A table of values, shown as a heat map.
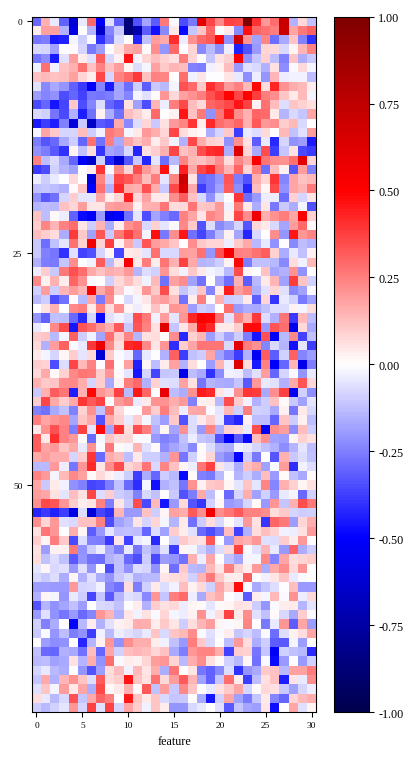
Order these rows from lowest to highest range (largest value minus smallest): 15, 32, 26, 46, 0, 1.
46, 26, 32, 15, 1, 0
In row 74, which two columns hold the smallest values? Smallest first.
26, 21
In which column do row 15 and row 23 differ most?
9
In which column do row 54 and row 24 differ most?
8
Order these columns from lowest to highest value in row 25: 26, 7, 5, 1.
5, 1, 7, 26
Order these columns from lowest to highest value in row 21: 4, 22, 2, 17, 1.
4, 1, 2, 17, 22
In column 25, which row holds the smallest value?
44
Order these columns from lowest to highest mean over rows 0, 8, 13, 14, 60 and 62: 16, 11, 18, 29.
11, 29, 16, 18
